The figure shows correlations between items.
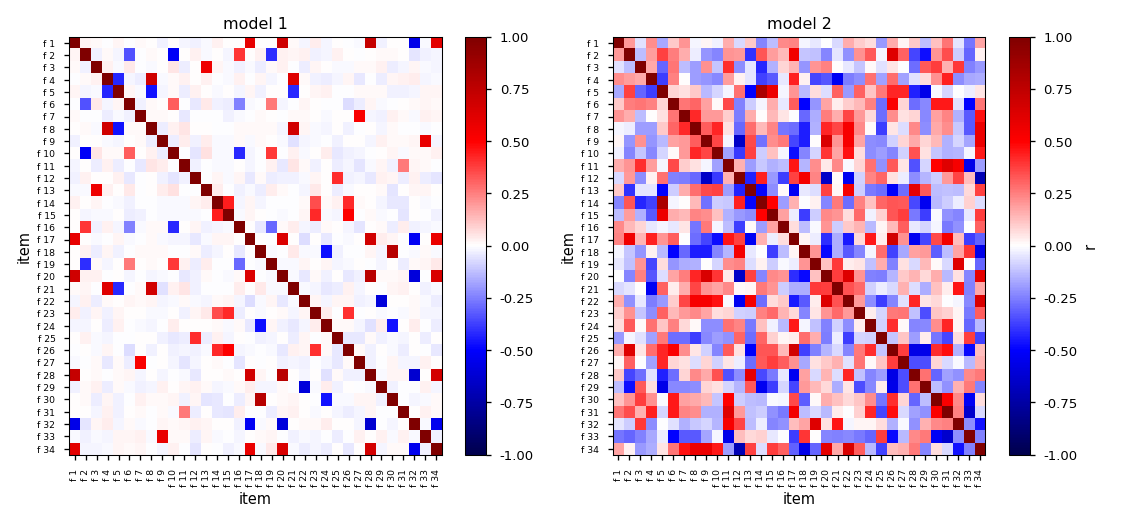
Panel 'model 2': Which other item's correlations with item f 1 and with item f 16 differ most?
f 31
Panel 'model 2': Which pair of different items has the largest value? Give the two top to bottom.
f 5, f 14
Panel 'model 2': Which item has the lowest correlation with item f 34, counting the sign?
f 12
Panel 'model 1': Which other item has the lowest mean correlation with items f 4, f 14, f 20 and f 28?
f 32
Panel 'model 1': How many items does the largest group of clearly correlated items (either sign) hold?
6
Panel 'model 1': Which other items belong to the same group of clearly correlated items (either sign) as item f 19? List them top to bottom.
f 2, f 6, f 10, f 16
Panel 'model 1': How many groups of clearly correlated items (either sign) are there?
11
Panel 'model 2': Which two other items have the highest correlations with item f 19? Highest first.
f 32, f 21
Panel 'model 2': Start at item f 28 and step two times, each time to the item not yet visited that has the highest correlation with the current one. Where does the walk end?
f 22
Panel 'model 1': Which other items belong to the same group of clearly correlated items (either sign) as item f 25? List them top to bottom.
f 12
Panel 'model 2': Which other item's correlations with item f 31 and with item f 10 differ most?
f 17
